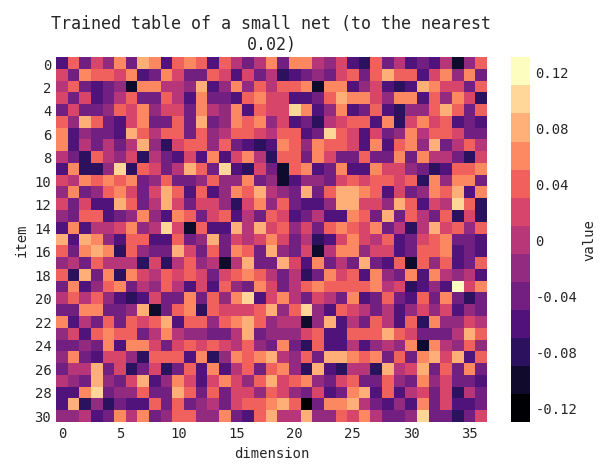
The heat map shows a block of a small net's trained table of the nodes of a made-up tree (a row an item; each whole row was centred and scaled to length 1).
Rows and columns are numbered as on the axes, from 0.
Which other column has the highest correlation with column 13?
3
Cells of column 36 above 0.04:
3
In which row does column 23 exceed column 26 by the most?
6
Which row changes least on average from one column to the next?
23
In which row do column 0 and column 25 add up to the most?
15
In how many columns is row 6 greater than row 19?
18
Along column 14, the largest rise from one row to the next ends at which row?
9
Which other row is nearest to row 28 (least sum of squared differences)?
13
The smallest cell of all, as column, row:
21, 29
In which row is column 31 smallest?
24
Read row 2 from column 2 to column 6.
-0.04 -0.06 -0.04 -0.02 -0.1
